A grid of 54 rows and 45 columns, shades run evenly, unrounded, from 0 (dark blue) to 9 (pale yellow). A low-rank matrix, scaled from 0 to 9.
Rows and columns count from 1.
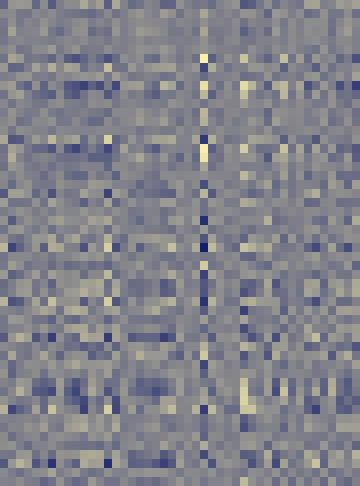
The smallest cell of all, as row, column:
28, 26
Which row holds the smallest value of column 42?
40
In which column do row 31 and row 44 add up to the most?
31
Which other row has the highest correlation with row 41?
25
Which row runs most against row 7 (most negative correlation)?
41
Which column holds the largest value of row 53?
7
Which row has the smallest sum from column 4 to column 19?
17
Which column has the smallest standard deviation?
24
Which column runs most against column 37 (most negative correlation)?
42
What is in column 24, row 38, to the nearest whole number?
4
